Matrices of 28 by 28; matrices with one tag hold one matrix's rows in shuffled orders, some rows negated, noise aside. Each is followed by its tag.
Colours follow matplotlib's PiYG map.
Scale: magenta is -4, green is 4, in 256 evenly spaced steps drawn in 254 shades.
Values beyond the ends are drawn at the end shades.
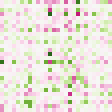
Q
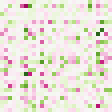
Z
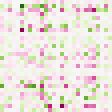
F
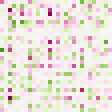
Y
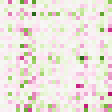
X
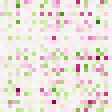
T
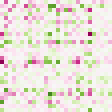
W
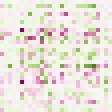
F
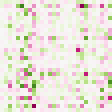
X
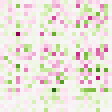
T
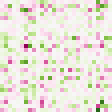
Z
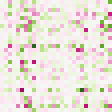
X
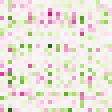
Y
